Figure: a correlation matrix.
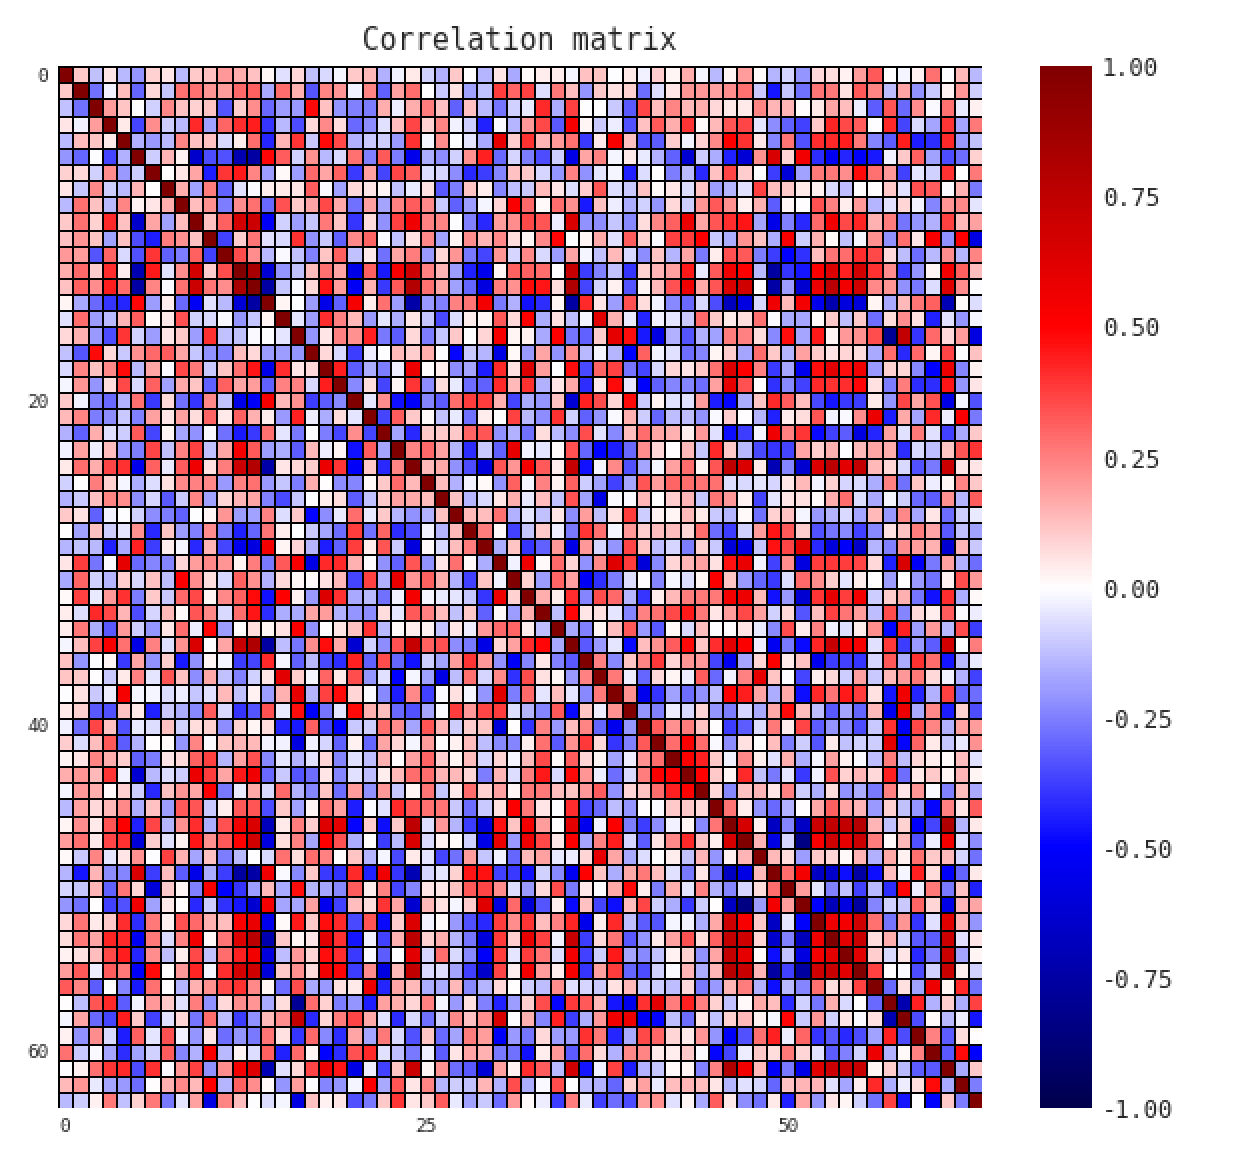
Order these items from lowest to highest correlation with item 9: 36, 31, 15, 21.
36, 15, 21, 31
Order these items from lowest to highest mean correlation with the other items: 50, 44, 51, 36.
51, 36, 50, 44
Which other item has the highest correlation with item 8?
31
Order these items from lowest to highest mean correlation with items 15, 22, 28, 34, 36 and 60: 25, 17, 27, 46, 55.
46, 55, 17, 25, 27
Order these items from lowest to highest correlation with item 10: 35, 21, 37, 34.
35, 37, 21, 34
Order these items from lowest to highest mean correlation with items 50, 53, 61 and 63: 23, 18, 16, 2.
16, 23, 2, 18
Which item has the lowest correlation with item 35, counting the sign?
14
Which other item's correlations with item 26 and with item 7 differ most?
37
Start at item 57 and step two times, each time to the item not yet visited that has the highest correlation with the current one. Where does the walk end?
43
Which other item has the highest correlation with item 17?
2
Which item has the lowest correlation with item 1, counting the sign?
49
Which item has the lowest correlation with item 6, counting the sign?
50
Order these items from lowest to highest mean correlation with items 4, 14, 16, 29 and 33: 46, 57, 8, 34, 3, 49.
57, 3, 46, 8, 49, 34
